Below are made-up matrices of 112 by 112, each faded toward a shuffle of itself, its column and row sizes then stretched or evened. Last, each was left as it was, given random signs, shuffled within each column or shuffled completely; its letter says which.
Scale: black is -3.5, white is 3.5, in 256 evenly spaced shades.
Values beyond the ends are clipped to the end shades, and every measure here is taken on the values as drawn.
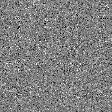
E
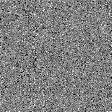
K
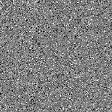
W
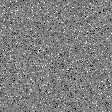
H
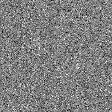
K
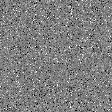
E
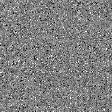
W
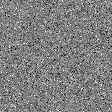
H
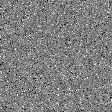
H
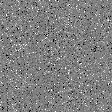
K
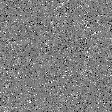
E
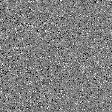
E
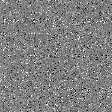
E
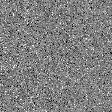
K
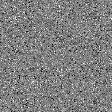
W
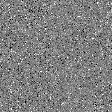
K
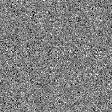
W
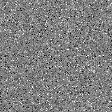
E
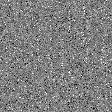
K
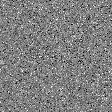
H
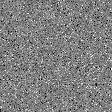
H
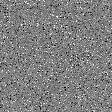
H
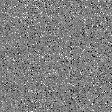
W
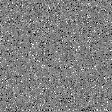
W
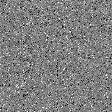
K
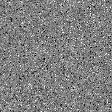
K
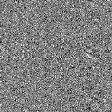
W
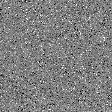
K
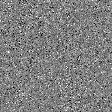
K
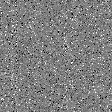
K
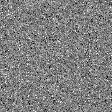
K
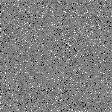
E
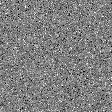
H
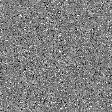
E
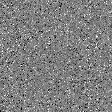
K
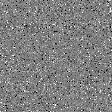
W
